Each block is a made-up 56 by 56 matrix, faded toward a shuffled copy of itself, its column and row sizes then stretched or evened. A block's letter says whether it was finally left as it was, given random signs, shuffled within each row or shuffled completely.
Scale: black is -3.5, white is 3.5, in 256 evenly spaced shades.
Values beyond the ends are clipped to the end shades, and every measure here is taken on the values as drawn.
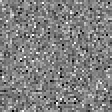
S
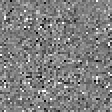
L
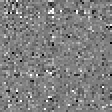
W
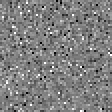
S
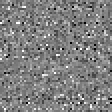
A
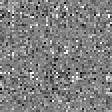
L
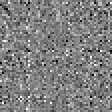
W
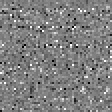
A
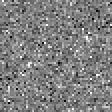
S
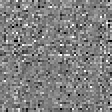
W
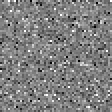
A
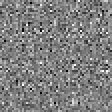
W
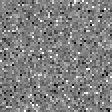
S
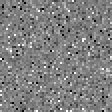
S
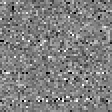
A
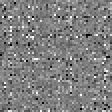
L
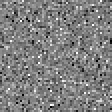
S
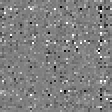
L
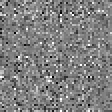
L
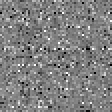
L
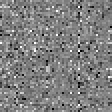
W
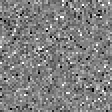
S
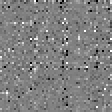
W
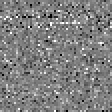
A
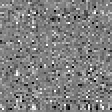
W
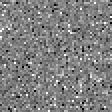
S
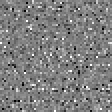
A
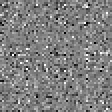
L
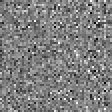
L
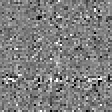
L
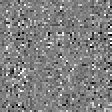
L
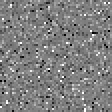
S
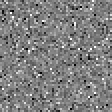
S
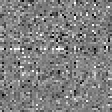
W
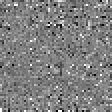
L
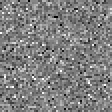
S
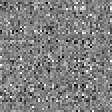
W
